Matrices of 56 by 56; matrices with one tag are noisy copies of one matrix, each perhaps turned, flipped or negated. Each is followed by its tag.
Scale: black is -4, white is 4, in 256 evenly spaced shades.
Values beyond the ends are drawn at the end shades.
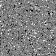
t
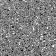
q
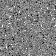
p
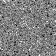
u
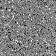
p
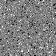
u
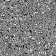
p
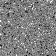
u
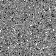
p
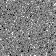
u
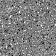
p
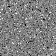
p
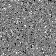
t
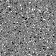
p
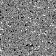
t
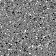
p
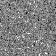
q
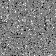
t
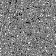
q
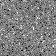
q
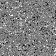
t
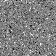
t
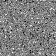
t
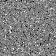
t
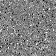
p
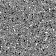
p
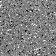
t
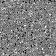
t
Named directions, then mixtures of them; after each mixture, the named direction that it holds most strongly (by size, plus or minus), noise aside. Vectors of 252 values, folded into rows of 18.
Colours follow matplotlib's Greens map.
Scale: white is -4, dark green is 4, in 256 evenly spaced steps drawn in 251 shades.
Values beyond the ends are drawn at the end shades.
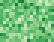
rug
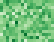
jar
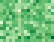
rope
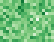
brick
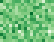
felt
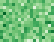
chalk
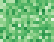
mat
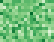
felt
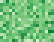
chalk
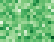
rope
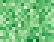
chalk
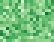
brick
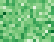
chalk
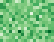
felt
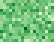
chalk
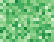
mat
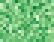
felt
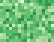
rug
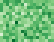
jar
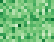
mat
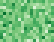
chalk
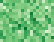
felt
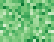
chalk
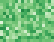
rope
